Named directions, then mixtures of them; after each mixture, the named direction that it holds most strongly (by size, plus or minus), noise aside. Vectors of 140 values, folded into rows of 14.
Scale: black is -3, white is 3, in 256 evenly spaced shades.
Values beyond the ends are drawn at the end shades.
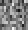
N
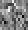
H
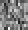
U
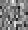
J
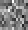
H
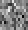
H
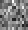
H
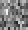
U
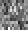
U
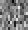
J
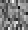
J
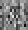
J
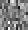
J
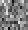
U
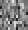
J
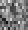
U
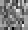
N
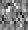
H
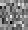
N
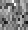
H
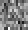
U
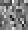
N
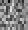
N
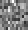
J
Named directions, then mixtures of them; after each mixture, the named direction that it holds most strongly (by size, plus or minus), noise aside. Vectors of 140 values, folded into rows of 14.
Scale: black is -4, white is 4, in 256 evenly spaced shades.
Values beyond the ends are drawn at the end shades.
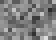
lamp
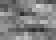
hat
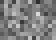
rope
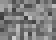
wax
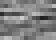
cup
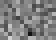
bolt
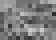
hat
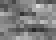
hat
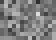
rope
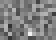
bolt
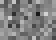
rope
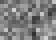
lamp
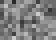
rope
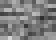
cup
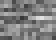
cup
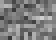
wax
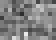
wax
